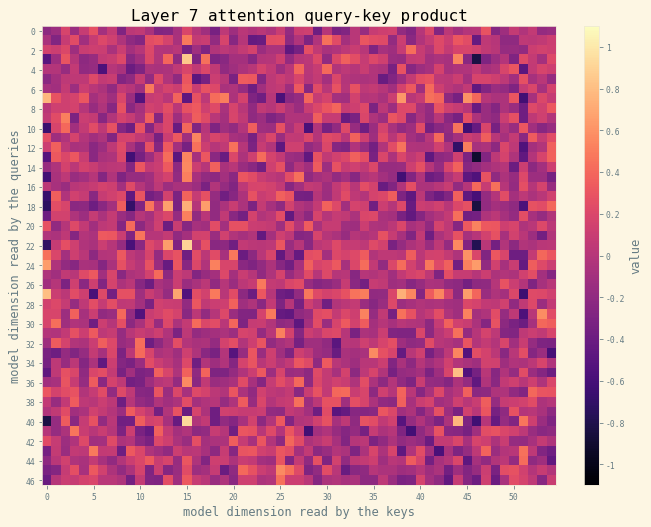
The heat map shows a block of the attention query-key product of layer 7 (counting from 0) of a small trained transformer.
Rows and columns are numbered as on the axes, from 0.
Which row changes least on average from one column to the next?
2
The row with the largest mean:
27
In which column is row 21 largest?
10
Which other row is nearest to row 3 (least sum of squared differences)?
22
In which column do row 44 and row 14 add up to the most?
15
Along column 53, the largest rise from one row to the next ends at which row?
29
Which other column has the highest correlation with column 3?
24
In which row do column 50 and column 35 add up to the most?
33
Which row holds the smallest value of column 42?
43
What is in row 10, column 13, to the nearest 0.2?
0.2
